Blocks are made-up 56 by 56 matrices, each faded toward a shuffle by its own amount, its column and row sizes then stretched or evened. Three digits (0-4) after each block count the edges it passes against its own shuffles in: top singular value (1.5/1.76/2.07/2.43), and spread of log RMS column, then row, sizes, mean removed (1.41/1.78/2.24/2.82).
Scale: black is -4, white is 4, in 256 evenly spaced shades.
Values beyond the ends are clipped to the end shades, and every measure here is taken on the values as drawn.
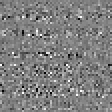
1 2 4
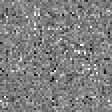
0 1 2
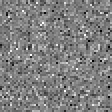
2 0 1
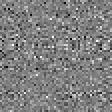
3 0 2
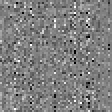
0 4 1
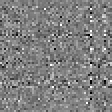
3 2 3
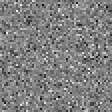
1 0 0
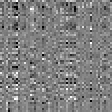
4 4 2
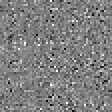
1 1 1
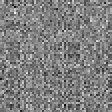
3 1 0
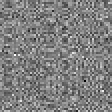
3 0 0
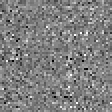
0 2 1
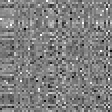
4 1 0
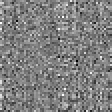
2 1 1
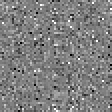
1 2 0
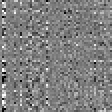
3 4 2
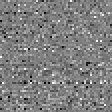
2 0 3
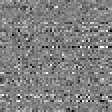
3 1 4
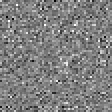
2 0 2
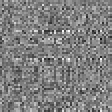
4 1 3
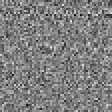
2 0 1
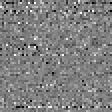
0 0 4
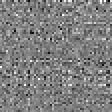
3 0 3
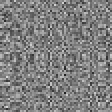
4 2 0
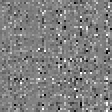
0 4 2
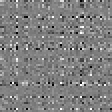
3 3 4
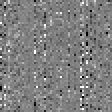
1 4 0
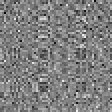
4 2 0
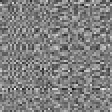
4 0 3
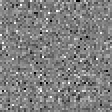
2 1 1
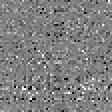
2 0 2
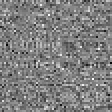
3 0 1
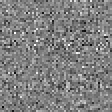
1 1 2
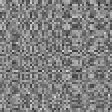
4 1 3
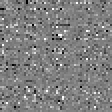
0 2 3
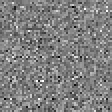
1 1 2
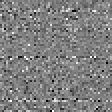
2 1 3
